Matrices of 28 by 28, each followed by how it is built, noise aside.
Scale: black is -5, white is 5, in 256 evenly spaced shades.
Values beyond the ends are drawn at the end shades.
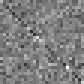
diagonal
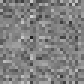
low rank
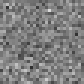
noise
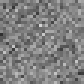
Hankel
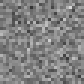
noise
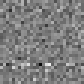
uneven rows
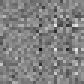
low rank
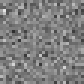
low rank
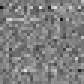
uneven rows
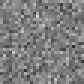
noise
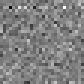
uneven rows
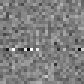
uneven rows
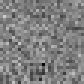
low rank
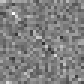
diagonal
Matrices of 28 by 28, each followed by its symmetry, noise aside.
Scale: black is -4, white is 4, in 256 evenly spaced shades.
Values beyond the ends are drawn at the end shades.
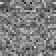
mirrored left to right.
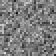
symmetric.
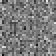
mirrored top to bottom.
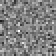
mirrored top to bottom.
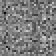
mirrored top to bottom.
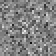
symmetric across the other diagonal.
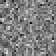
mirrored top to bottom.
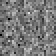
mirrored top to bottom.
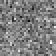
no symmetry.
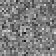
no symmetry.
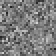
symmetric.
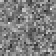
symmetric.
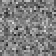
mirrored left to right.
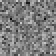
mirrored left to right.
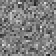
symmetric.
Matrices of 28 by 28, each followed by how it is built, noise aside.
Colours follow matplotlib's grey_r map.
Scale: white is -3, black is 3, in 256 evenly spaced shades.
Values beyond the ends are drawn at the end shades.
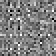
low rank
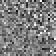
upper triangular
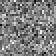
blocks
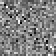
banded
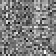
blocks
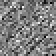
Hankel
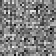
blocks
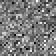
Hankel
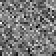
Toeplitz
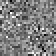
block diagonal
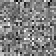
low rank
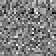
low rank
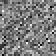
Hankel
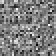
blocks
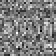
blocks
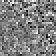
upper triangular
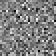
low rank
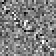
banded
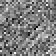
Hankel
